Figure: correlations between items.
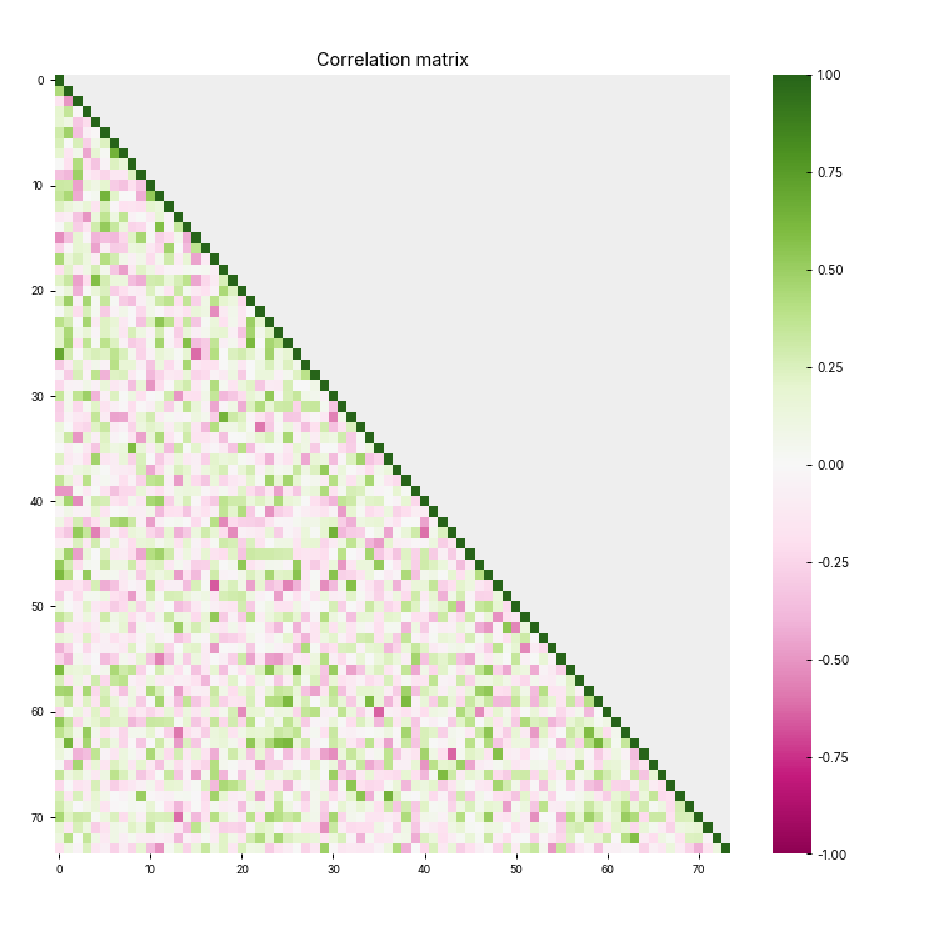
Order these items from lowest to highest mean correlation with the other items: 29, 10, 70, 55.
55, 29, 10, 70
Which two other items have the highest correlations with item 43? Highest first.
30, 2
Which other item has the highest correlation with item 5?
11
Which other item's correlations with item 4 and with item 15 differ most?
19
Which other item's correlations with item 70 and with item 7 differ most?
13
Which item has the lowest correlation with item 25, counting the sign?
48
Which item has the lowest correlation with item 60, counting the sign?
35
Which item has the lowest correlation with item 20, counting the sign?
60
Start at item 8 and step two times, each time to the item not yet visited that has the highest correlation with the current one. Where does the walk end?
46
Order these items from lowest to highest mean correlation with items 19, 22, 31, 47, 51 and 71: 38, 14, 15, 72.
15, 14, 38, 72
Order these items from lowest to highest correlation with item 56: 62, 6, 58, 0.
58, 62, 6, 0
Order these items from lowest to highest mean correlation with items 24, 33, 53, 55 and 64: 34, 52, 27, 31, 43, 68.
27, 43, 52, 31, 34, 68
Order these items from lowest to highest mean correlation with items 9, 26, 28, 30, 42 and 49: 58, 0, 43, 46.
58, 46, 0, 43
